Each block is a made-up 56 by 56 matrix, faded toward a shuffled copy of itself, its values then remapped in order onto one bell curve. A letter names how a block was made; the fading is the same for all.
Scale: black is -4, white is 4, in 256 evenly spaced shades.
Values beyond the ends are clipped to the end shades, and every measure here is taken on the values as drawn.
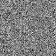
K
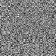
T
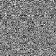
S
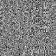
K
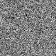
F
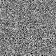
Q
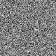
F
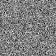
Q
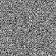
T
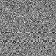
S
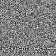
F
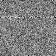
Q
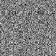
T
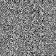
K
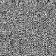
T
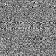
S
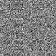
T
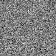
Q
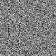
K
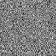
S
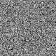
Q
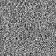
T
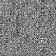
T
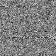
Q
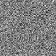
T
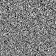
Q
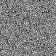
F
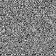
F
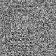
K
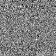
F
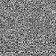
S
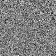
Q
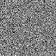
K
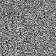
T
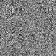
K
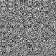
T
